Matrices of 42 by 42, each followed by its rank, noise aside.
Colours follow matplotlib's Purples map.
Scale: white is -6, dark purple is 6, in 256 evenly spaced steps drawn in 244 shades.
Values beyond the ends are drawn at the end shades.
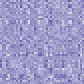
four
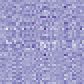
five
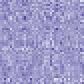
five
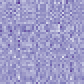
five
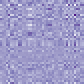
three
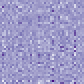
four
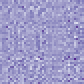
five
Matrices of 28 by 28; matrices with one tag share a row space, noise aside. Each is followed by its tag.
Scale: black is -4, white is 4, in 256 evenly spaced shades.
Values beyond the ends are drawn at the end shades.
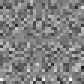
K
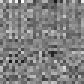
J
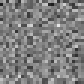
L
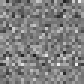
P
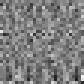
K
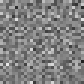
K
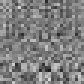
P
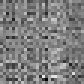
J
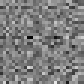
L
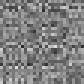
J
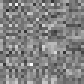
J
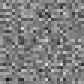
P
